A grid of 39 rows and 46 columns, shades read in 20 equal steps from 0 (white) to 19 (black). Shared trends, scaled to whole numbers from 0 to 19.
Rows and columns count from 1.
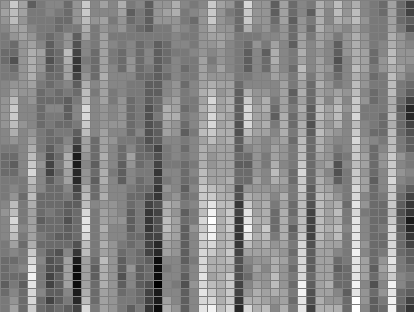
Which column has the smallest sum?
40
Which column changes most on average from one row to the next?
28
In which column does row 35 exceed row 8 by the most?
18
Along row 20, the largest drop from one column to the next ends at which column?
10
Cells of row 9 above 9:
19
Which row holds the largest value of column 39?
37
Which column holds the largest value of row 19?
9
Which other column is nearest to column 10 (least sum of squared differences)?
24
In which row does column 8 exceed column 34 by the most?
39
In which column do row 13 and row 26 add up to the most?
46
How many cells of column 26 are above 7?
10
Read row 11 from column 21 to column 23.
11 9 7
